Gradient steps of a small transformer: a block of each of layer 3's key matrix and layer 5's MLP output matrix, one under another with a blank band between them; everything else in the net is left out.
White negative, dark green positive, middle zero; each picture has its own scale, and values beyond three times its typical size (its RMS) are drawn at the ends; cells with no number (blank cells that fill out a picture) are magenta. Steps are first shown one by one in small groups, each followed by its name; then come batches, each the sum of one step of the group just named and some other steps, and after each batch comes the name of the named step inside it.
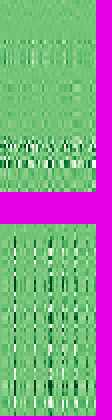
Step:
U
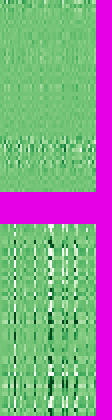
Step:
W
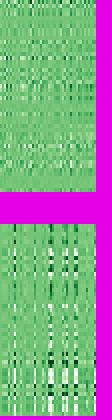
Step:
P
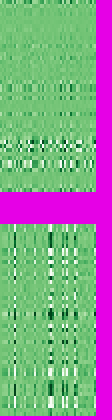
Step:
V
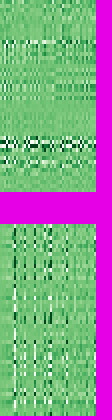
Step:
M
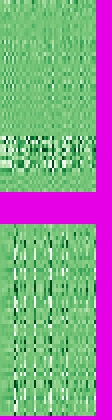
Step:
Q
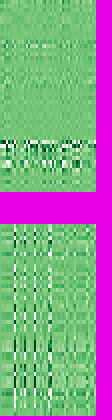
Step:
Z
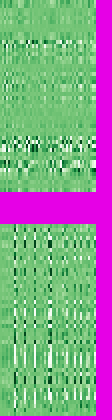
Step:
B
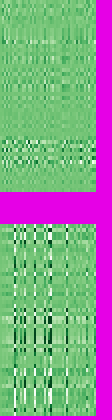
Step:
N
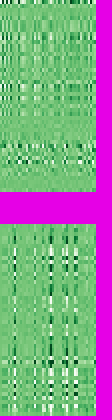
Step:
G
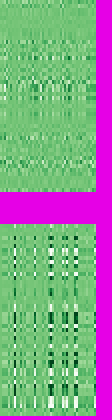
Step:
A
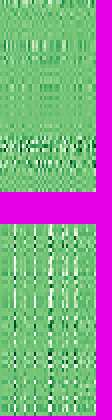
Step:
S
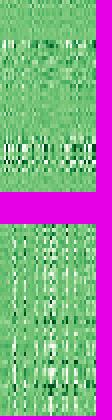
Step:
P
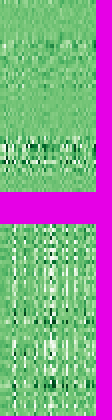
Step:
S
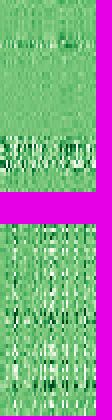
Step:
U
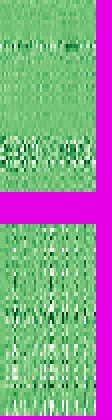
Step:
U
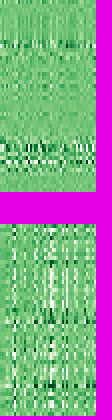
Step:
Z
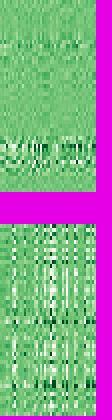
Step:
S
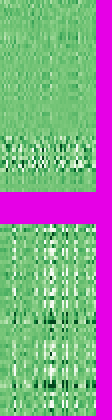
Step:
W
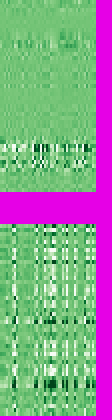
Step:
W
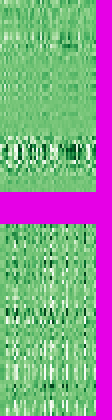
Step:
M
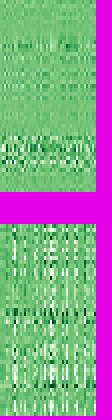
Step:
V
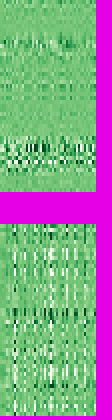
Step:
V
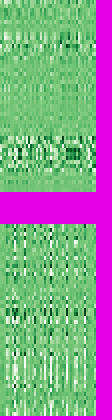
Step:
N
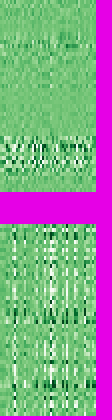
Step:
V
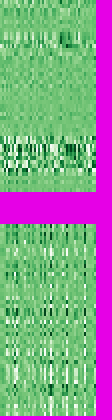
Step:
P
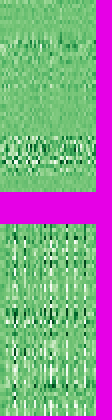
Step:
A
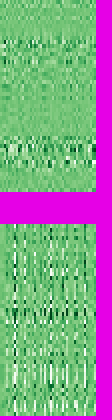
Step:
U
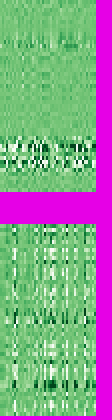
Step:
U
